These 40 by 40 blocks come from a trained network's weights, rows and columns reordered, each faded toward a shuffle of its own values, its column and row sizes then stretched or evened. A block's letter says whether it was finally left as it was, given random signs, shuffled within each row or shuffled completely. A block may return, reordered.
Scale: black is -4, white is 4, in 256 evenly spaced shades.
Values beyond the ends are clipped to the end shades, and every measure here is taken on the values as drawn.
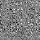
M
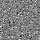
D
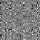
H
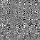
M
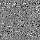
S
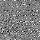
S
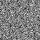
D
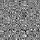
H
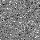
D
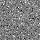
D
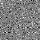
S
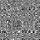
H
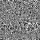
S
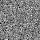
D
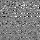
S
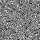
D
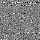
S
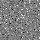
D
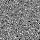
D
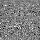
S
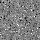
D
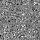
S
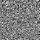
M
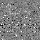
S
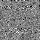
S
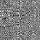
H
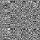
H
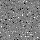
D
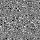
S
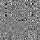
H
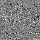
S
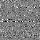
S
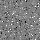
D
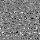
S
